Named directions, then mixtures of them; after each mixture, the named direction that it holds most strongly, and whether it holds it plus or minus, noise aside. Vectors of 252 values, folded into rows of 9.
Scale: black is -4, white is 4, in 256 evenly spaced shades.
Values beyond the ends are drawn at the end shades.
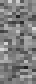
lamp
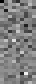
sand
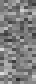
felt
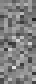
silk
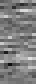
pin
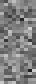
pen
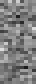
lamp, plus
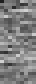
pin, plus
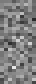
silk, plus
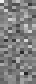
sand, minus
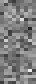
pen, minus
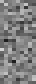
felt, plus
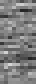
pin, minus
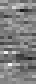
pin, minus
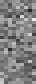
silk, minus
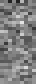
lamp, minus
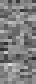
lamp, minus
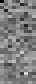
sand, plus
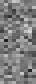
pen, plus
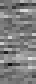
pin, plus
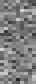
felt, plus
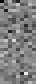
sand, plus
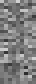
lamp, plus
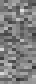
felt, plus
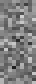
silk, minus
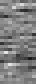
pin, minus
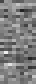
pin, minus
